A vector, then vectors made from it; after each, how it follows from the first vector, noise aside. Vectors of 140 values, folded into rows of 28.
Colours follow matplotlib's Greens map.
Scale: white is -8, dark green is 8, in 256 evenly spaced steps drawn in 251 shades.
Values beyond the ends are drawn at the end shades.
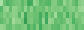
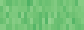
shrunk.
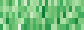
wrapped around, scaled up.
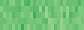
wrapped around, negated, shrunk.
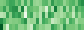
wrapped around, negated, scaled up.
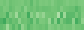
reversed, negated, partly zeroed.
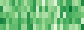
reversed, negated, scaled up.
